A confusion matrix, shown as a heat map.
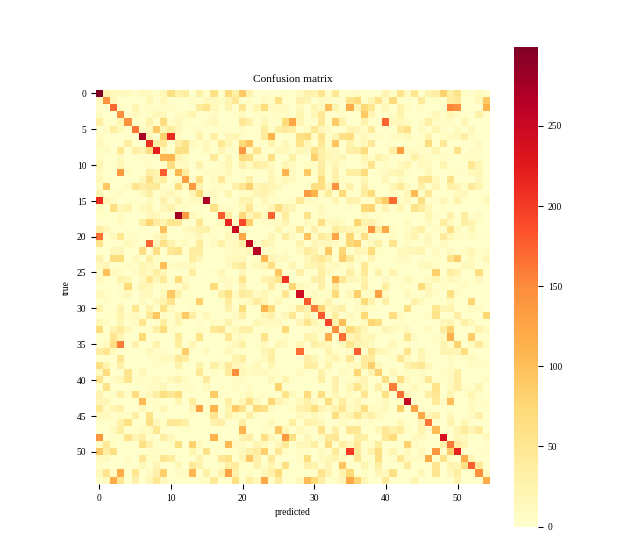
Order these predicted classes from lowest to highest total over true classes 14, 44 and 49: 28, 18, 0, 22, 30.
28, 0, 22, 18, 30
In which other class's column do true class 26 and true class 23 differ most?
33
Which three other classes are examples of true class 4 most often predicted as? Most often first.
40, 27, 33
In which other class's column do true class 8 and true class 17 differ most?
11
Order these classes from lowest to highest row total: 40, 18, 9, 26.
40, 9, 26, 18
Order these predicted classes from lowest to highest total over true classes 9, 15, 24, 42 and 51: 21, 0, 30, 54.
54, 30, 21, 0
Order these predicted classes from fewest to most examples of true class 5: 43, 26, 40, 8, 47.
40, 47, 26, 43, 8
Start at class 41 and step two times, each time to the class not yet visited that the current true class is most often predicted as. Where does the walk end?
1
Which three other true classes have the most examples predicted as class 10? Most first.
6, 9, 28
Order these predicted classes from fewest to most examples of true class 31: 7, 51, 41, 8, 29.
51, 29, 7, 41, 8
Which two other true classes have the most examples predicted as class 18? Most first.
53, 49
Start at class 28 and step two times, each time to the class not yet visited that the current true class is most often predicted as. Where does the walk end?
19
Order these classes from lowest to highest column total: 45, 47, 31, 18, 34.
45, 47, 34, 18, 31
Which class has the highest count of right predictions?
0
